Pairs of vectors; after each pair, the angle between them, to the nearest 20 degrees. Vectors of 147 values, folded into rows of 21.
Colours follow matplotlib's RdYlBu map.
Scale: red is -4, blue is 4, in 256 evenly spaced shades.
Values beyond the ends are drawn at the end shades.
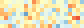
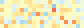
100 degrees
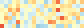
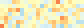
40 degrees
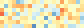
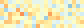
80 degrees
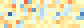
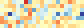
20 degrees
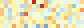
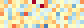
20 degrees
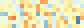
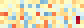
160 degrees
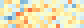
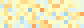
100 degrees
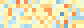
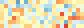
160 degrees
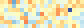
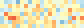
120 degrees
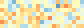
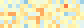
60 degrees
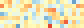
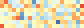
60 degrees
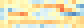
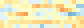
20 degrees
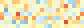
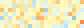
100 degrees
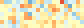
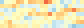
120 degrees
